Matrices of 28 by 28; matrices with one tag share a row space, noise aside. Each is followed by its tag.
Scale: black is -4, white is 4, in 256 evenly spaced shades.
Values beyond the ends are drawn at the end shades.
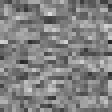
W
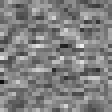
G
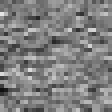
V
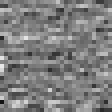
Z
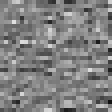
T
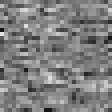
W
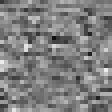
V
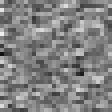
G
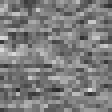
V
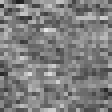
W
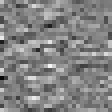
W
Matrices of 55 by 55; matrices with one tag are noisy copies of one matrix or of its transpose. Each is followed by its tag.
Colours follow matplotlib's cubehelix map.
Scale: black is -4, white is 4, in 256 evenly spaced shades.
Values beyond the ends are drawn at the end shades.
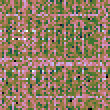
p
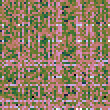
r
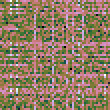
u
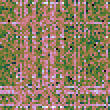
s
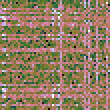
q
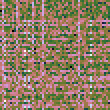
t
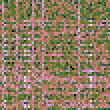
t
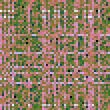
u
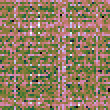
p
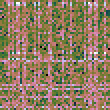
q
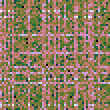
u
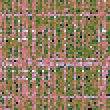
p
